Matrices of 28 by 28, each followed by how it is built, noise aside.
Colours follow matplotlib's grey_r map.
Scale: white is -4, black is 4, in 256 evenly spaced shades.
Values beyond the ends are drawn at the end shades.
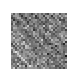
Toeplitz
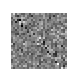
banded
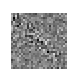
banded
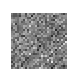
Hankel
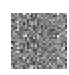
repeating rows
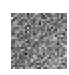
Hankel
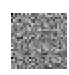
low rank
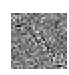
banded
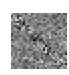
banded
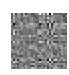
low rank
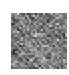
Toeplitz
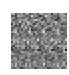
repeating columns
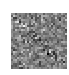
banded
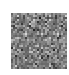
repeating columns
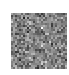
repeating rows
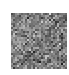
Hankel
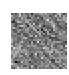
Toeplitz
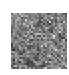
Toeplitz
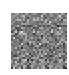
repeating columns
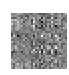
low rank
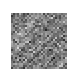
Hankel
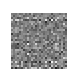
low rank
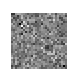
banded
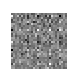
low rank
